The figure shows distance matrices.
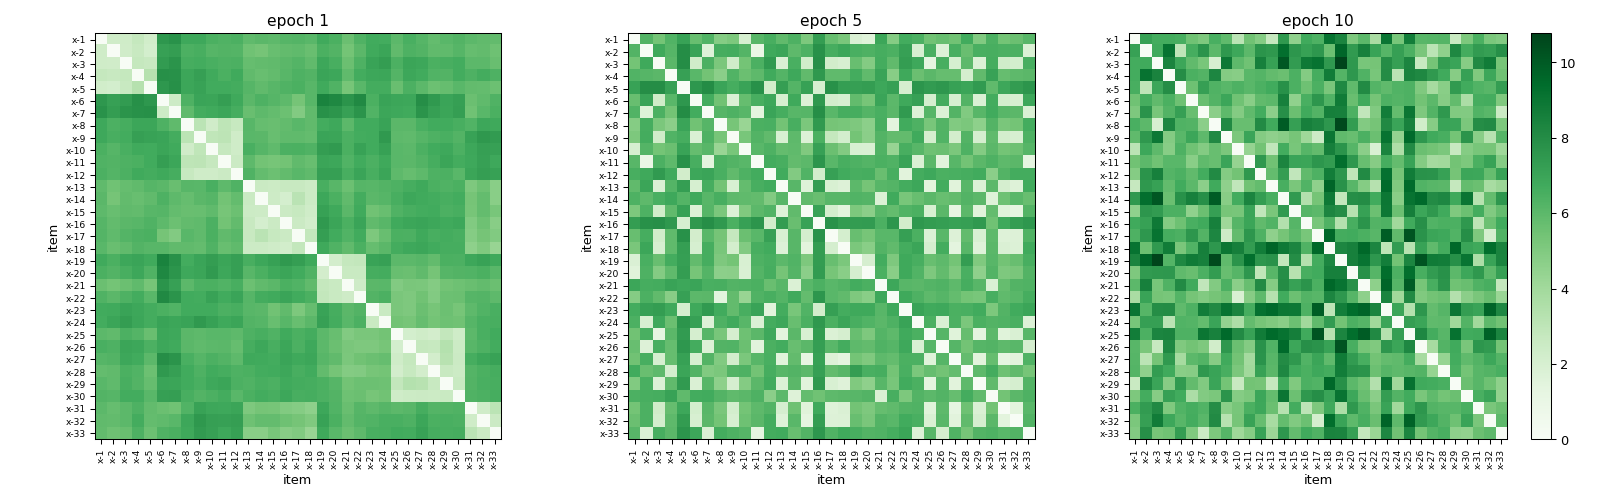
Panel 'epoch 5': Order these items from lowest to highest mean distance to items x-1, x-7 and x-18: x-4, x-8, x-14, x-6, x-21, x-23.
x-6, x-8, x-4, x-14, x-21, x-23
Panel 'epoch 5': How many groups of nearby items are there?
7
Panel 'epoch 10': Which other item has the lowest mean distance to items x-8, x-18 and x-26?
x-3
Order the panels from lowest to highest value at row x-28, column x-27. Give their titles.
epoch 1, epoch 10, epoch 5
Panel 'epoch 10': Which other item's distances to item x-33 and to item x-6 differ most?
x-21
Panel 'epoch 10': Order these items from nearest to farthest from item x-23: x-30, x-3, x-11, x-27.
x-27, x-11, x-30, x-3
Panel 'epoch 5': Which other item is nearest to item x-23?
x-12
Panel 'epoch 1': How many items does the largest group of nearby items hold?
6
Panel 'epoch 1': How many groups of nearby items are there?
8
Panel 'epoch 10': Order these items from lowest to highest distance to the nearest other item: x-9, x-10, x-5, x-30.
x-10, x-9, x-5, x-30
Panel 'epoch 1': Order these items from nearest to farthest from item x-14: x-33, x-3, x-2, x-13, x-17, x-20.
x-13, x-17, x-33, x-2, x-3, x-20
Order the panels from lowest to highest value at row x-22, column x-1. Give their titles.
epoch 10, epoch 5, epoch 1
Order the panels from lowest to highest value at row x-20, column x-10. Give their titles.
epoch 5, epoch 10, epoch 1
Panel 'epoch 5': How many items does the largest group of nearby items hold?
12
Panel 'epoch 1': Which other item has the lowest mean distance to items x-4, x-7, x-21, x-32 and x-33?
x-31
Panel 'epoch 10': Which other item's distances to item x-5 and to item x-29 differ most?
x-2
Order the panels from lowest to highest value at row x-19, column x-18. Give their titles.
epoch 5, epoch 1, epoch 10
